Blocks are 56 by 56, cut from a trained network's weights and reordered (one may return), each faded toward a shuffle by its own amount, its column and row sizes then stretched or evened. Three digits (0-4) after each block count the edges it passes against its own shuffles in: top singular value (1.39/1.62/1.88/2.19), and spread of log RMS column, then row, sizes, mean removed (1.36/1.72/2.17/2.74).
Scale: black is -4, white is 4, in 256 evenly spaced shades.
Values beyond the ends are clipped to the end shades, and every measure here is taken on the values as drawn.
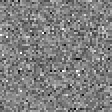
0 0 2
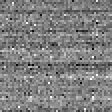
3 0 2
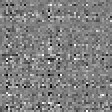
0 3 4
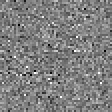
0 0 2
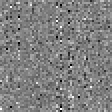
0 3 0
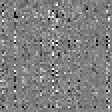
3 4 2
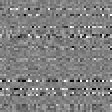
4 0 4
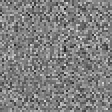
3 1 1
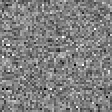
2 0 0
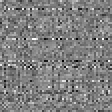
3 0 4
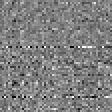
3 1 4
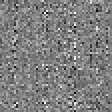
2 4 1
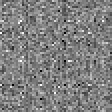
2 2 1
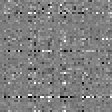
3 3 3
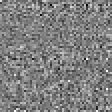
2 1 2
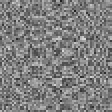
4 0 1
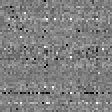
2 1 3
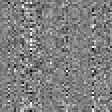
3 4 0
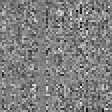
0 4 2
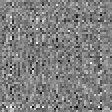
3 3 1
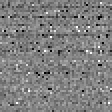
1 0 3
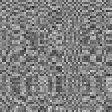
4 0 1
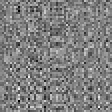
4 4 1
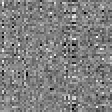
3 3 0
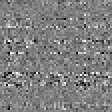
0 2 4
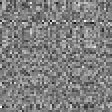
4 0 3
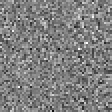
2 2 1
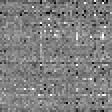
2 2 2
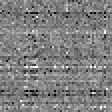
4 2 2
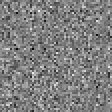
1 3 2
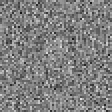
2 1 0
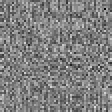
4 0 0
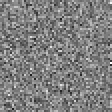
0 2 0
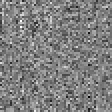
1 4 0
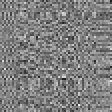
4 2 2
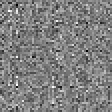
1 3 1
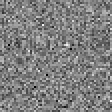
2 0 0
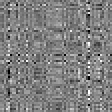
4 3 3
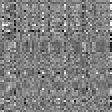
4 3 2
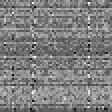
4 2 0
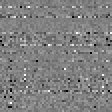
0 1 4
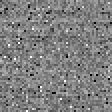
0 0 0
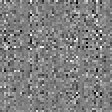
3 4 3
